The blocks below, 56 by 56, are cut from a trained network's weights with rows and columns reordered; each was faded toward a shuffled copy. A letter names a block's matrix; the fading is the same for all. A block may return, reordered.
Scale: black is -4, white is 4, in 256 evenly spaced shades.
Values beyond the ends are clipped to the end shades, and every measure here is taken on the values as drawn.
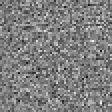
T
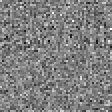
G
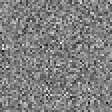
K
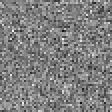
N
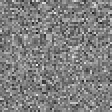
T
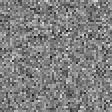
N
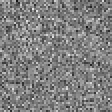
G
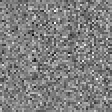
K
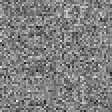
T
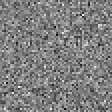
G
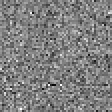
G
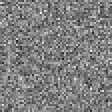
T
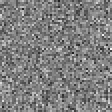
T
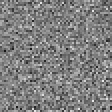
T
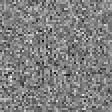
G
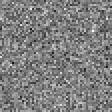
N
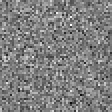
T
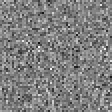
K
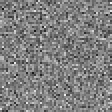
K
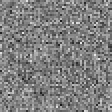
T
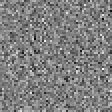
K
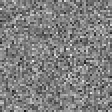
N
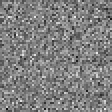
G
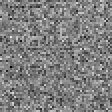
T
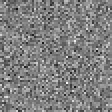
G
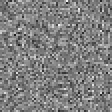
T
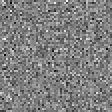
G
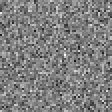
G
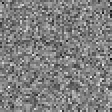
N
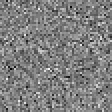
G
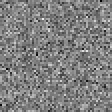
G
